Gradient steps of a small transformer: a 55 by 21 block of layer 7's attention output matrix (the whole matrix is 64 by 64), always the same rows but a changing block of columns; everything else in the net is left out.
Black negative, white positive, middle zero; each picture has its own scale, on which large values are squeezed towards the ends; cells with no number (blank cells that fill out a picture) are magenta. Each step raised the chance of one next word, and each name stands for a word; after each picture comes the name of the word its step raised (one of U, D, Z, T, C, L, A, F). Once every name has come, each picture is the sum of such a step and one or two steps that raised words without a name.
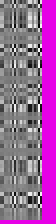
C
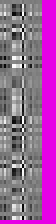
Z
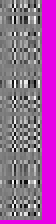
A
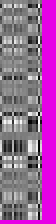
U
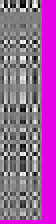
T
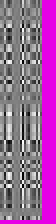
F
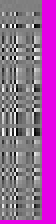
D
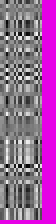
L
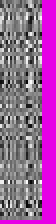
A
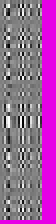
U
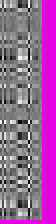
T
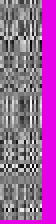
L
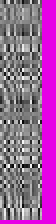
L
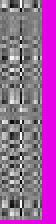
T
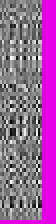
D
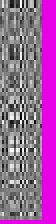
A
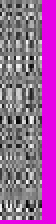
Z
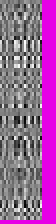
Z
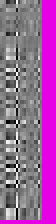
L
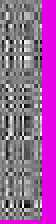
D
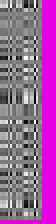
T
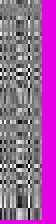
L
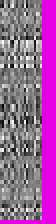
Z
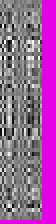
D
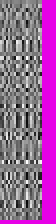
F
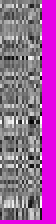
U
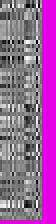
T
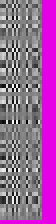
C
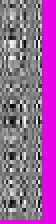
C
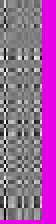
D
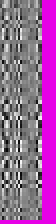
F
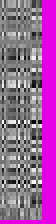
A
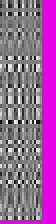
Z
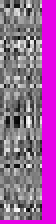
U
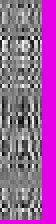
U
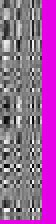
L
